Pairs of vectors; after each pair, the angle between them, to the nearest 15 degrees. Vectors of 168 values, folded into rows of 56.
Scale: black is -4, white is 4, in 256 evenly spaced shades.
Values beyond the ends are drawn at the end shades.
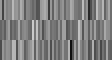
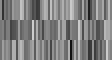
30 degrees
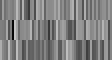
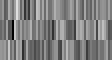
30 degrees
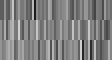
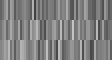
45 degrees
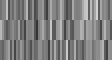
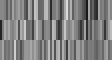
150 degrees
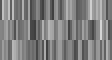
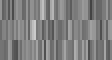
150 degrees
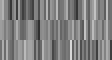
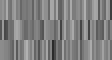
60 degrees
